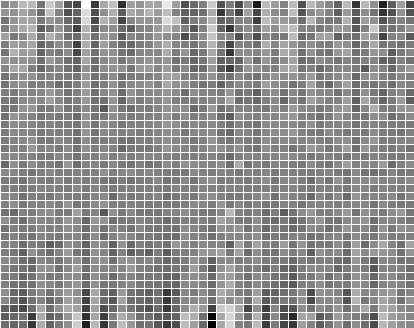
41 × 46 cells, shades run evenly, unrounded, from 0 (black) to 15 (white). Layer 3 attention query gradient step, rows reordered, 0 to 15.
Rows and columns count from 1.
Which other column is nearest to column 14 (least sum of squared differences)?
29
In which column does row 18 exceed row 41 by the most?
24
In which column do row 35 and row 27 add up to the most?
26
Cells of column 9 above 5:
37
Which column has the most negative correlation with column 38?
6
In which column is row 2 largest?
10
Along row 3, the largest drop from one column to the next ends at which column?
11
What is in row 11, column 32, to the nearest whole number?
8
